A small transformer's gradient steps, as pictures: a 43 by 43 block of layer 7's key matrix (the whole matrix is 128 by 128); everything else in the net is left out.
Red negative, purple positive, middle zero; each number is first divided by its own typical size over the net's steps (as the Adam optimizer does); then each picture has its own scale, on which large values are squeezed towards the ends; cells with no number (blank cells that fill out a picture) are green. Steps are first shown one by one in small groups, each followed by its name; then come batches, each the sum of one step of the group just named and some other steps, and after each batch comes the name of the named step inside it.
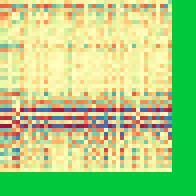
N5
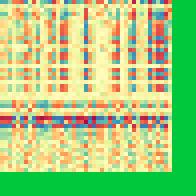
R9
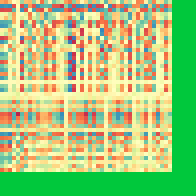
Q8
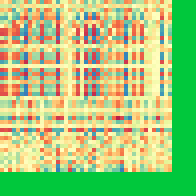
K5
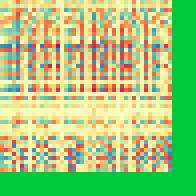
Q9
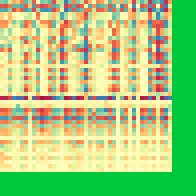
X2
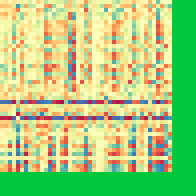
Q8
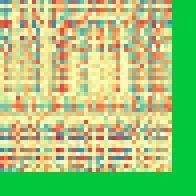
R9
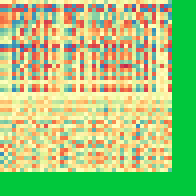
Q9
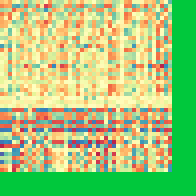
N5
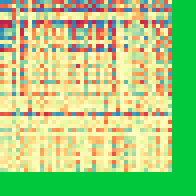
X2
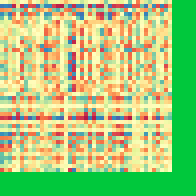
Q8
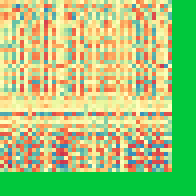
N5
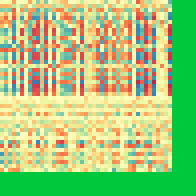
Q9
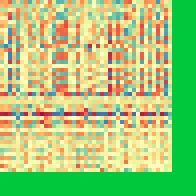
X2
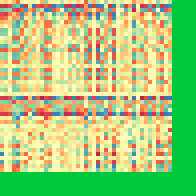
X2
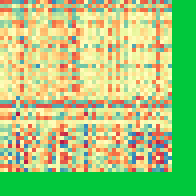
Q8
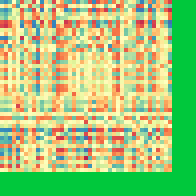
R9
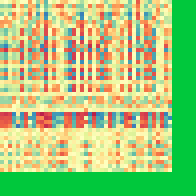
Q8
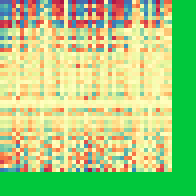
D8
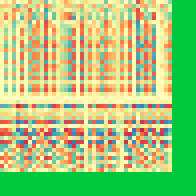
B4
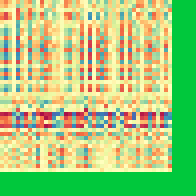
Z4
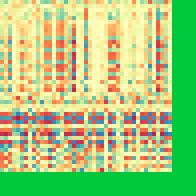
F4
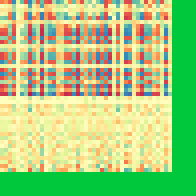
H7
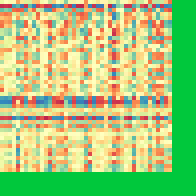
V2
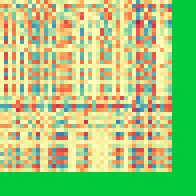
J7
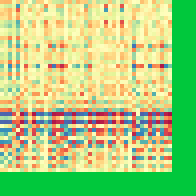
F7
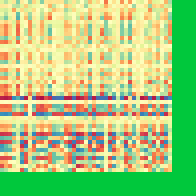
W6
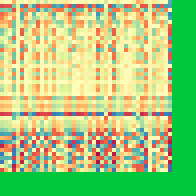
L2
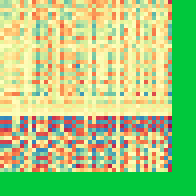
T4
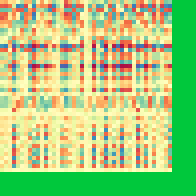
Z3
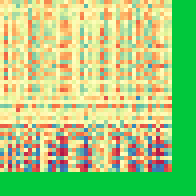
J7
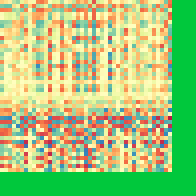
T4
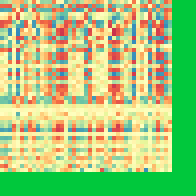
V2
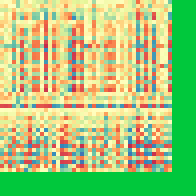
W6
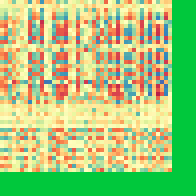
H7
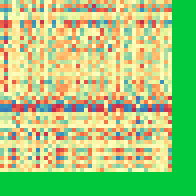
J7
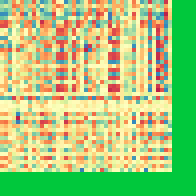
F4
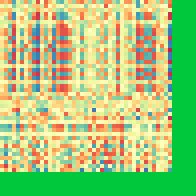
H7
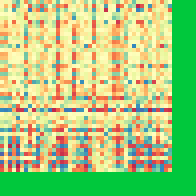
J7
